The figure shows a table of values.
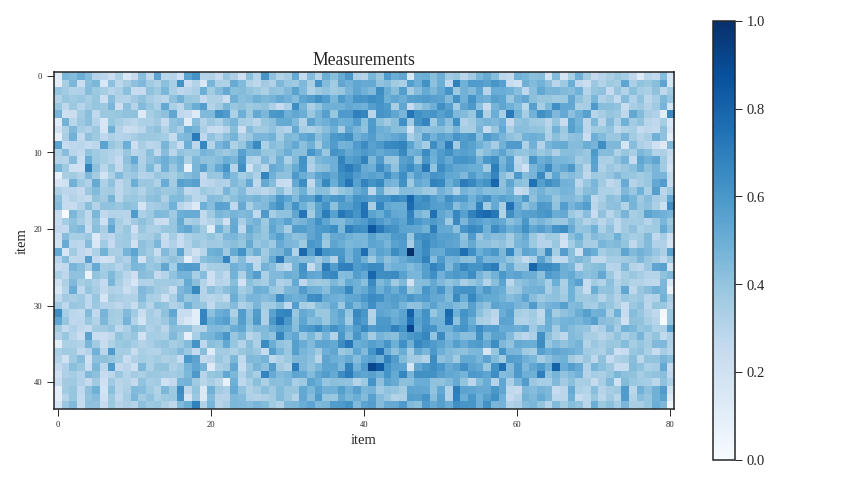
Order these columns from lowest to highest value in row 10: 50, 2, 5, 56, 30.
2, 5, 56, 30, 50
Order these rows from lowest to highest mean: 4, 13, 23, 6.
6, 4, 13, 23
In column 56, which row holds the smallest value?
36
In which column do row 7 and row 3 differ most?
46
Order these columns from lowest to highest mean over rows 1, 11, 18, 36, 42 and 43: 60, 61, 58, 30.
60, 30, 61, 58
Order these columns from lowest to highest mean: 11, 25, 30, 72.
11, 72, 25, 30
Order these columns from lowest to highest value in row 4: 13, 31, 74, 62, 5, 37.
74, 13, 5, 37, 62, 31
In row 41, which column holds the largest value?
52
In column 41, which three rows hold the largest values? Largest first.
38, 20, 26
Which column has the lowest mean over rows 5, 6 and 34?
17
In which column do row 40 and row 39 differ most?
22
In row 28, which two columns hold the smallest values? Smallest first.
80, 0
